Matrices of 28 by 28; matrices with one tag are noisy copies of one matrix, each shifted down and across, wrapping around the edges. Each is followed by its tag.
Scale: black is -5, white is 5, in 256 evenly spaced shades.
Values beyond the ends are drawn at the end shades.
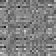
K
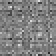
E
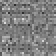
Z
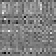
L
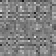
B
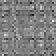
E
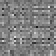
B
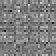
Z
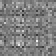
Z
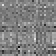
L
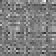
E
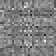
Z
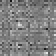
E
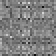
Z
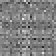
Z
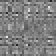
B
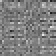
K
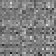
Z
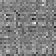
E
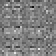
K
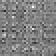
E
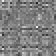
B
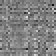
E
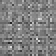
E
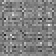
E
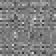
B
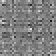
E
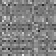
Z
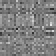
L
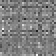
B
